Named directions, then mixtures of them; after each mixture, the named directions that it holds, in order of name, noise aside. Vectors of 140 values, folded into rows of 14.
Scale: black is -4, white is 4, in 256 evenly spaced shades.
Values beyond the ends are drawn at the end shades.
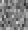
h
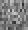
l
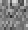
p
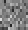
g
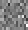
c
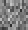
g, l.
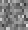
c, h.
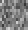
h.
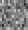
h.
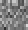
g, p.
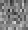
l.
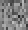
c, l.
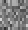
g, p.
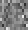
c, h.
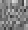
l, p.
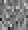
g, h.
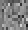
c, l.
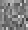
c, l.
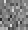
g.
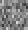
h, l.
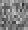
h, l.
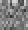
p.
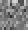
p.
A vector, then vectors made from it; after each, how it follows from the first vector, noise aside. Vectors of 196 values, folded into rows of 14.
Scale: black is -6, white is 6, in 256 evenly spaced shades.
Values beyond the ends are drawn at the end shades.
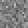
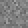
wrapped around, shrunk.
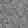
wrapped around, negated, shrunk.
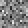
reversed, scaled up.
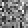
wrapped around, negated, scaled up.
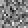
reversed, scaled up.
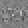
wrapped around, partly zeroed.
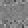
wrapped around, negated, partly zeroed.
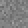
reversed, shrunk.
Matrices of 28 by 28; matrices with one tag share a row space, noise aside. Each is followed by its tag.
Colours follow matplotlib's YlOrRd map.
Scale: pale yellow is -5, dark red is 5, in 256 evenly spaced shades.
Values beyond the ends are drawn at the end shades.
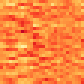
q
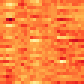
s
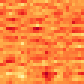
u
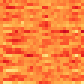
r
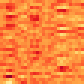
s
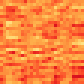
u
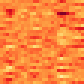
s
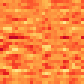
r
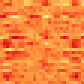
r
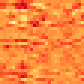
q
